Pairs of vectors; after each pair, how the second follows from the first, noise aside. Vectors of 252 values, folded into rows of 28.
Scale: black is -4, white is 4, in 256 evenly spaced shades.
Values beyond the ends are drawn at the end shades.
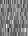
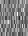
wrapped around.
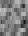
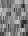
copied.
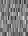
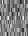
sign-scrambled.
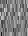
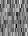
wrapped around.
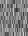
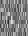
wrapped around, negated.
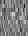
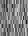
shuffled.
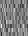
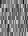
wrapped around, negated.
